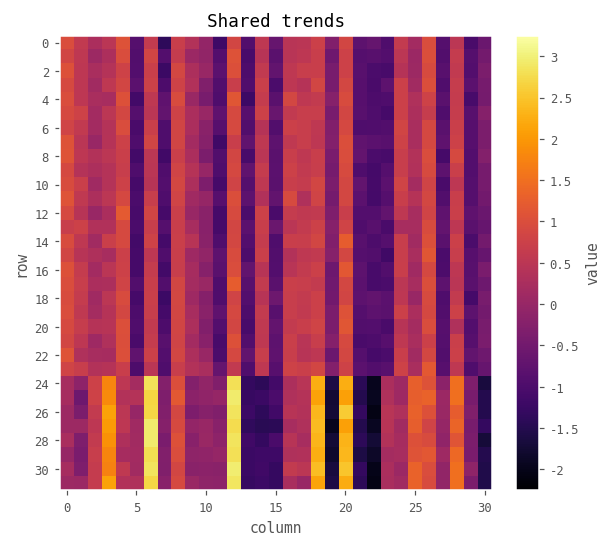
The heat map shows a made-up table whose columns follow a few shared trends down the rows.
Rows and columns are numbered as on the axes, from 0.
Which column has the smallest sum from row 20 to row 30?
22
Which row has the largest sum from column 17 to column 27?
26
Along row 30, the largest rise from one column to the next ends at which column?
20
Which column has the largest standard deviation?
6
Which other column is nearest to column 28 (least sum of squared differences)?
8
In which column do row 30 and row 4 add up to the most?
12
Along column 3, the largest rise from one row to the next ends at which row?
24
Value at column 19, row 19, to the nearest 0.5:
-0.5
